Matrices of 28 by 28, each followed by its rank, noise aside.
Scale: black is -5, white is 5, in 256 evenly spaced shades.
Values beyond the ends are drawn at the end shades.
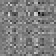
two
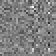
four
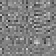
four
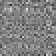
four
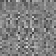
three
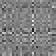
two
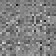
three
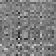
four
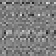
three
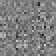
four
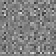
four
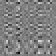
two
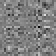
three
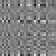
one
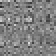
three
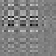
one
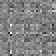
two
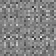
three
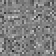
four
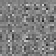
four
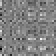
two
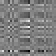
one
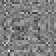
four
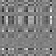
one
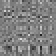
three
